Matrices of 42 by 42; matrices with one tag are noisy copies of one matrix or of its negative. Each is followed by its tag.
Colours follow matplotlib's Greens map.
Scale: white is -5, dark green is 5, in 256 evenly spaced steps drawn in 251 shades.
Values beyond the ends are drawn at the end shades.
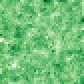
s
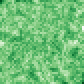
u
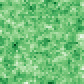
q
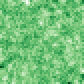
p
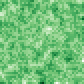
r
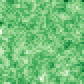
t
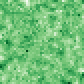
p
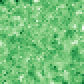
u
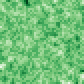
p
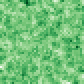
p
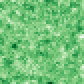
q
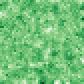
r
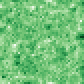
q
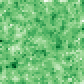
s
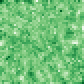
u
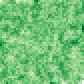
u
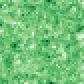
q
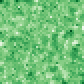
u
